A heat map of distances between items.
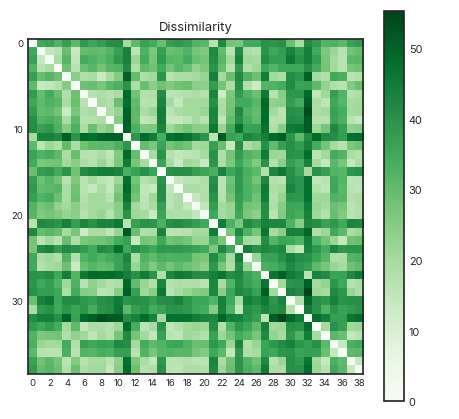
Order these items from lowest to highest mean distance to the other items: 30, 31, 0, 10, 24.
10, 0, 31, 24, 30
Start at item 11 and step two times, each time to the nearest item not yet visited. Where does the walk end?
0
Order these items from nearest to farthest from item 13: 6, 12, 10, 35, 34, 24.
6, 34, 10, 12, 35, 24
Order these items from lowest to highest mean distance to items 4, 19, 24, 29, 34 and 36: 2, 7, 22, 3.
7, 22, 3, 2
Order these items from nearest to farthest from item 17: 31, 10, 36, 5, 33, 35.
33, 10, 5, 36, 35, 31
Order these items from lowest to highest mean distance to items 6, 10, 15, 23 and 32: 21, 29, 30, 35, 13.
13, 35, 29, 21, 30
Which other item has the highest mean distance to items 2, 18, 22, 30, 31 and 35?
32
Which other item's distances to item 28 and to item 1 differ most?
2
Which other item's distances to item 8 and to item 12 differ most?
29
